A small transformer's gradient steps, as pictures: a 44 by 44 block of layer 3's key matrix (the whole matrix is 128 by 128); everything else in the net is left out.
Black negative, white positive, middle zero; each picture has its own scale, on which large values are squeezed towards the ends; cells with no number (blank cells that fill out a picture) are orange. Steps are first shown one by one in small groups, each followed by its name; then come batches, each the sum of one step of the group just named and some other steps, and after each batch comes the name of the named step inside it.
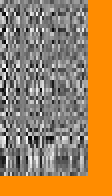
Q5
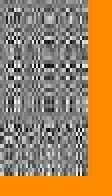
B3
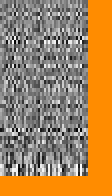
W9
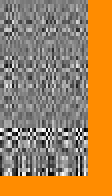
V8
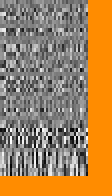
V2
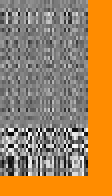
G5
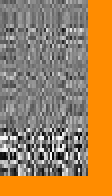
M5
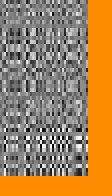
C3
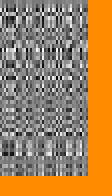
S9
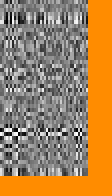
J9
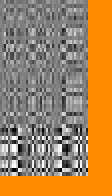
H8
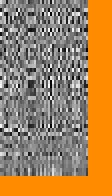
J9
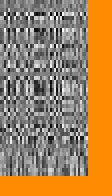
V2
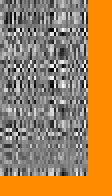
J9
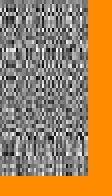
S9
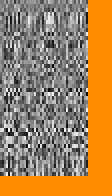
G5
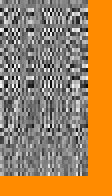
B3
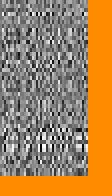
C3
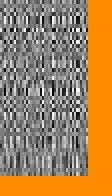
Q5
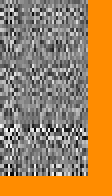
V8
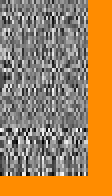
V8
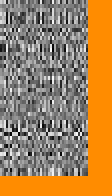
J9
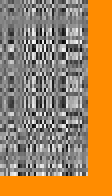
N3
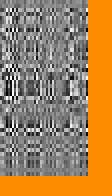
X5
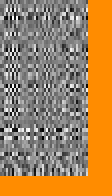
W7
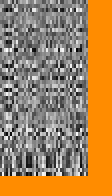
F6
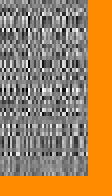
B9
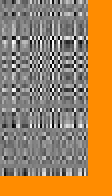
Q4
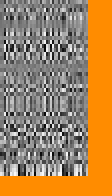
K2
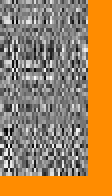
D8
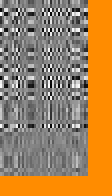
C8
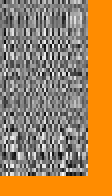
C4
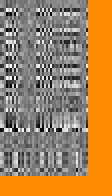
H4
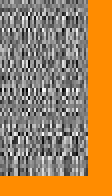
B9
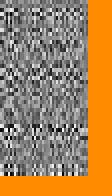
K2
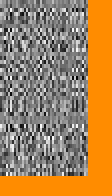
C4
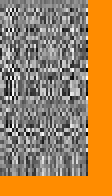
X5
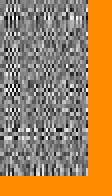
W7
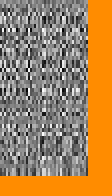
B9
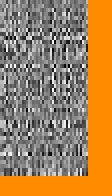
Q4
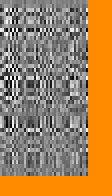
X5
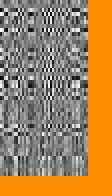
C8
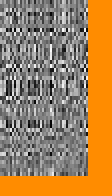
X5
